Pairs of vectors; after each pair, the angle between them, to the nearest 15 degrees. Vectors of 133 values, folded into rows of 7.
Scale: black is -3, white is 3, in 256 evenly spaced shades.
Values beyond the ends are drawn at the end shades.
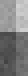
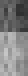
165 degrees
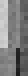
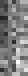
135 degrees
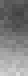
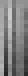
120 degrees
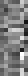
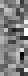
150 degrees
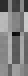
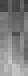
60 degrees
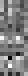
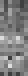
30 degrees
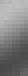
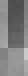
120 degrees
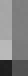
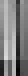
60 degrees
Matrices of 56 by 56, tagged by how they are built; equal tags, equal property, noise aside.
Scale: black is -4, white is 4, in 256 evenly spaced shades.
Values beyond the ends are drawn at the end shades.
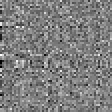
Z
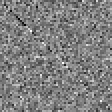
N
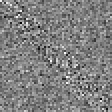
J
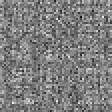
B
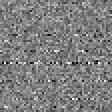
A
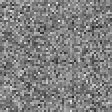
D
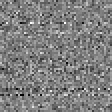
A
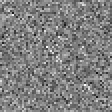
N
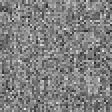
B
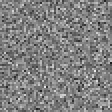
D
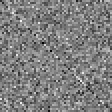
N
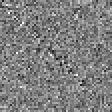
J
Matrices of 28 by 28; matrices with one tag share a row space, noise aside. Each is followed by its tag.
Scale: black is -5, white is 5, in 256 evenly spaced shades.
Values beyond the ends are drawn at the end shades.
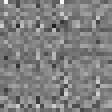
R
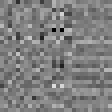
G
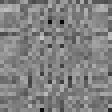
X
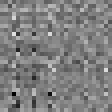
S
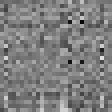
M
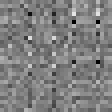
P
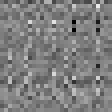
P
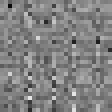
P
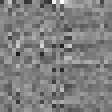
G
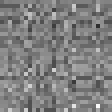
P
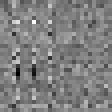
S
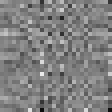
X
